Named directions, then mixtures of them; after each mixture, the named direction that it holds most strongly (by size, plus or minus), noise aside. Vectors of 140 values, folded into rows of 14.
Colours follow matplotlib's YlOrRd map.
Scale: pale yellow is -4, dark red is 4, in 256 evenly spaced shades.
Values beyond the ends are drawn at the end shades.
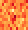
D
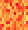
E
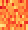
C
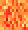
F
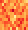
D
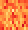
F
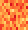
D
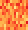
C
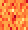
D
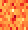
D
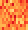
C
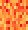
E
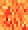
F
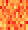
C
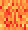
F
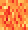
F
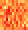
F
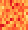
E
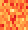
D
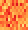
F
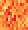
F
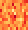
D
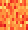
C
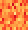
E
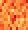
D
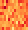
F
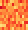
C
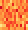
C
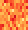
D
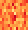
D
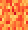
E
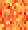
E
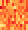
C
